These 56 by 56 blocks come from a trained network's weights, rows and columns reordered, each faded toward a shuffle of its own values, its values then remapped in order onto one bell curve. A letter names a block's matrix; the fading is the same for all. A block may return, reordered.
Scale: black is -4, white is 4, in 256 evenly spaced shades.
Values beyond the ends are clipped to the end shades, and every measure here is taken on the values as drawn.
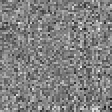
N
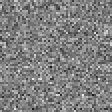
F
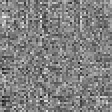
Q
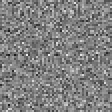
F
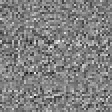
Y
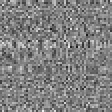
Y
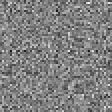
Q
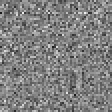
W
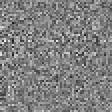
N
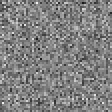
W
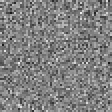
F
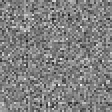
W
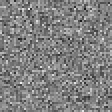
F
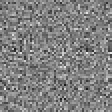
Q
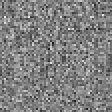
F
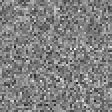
F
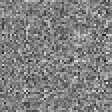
N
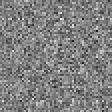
Q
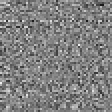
N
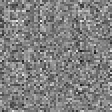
Q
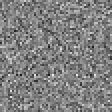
F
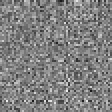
Y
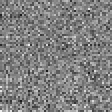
Q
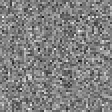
F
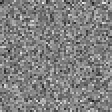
F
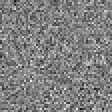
F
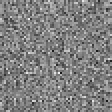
F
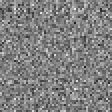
W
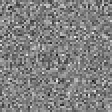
Y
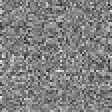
N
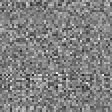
Y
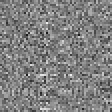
Q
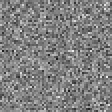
F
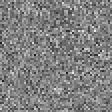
F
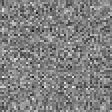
Y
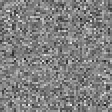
W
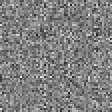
N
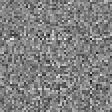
N
